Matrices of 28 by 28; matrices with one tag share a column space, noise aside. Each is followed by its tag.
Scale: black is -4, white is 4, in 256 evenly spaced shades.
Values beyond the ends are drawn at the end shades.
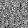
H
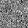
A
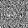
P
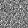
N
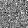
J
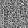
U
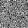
J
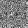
P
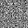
U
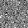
J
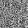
H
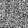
U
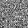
N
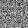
J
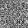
N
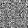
U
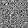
U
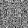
U
